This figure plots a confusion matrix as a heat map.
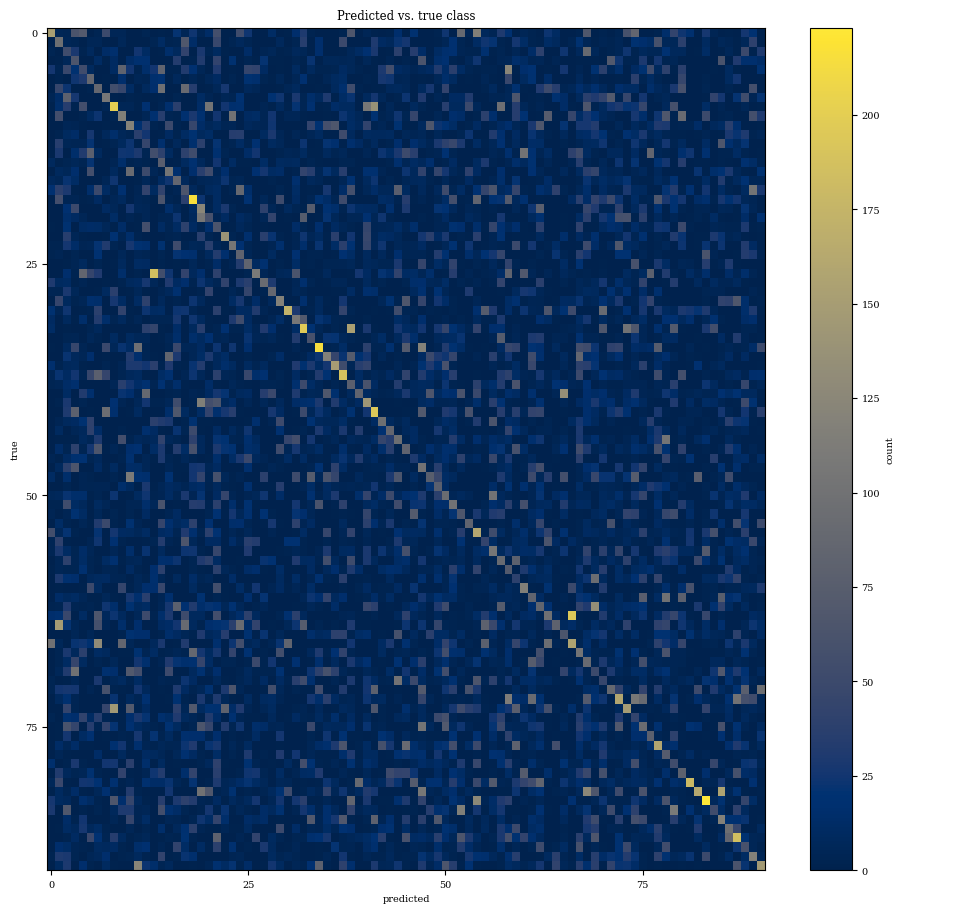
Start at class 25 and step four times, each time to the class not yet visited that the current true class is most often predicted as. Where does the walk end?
83
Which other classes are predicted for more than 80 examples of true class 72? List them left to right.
58, 61, 74, 75, 87
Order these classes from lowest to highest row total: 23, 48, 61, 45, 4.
61, 23, 45, 4, 48
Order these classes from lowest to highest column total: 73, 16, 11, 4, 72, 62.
4, 11, 73, 16, 72, 62
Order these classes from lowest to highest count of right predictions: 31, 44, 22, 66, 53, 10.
53, 44, 31, 10, 22, 66
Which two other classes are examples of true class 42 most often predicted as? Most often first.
56, 29
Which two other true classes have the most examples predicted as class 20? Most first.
8, 82
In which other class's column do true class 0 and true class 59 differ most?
54
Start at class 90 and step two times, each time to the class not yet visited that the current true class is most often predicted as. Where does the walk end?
37
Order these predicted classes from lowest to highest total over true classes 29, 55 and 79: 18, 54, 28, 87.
28, 18, 54, 87
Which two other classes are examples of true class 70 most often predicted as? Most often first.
44, 54
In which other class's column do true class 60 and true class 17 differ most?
89
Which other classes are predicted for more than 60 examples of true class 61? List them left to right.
75, 78, 80, 85
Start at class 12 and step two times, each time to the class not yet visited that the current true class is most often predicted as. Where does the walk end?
41
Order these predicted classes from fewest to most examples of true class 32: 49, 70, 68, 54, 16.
68, 16, 49, 54, 70
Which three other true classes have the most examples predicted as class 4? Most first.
26, 0, 8
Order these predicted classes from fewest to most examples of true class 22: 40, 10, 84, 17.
17, 10, 84, 40
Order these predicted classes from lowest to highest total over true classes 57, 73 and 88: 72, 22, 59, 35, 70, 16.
70, 72, 35, 22, 16, 59
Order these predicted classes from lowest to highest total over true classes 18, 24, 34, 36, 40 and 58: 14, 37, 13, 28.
28, 13, 14, 37
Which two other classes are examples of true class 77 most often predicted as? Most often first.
45, 59
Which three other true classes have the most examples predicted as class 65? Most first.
39, 48, 69
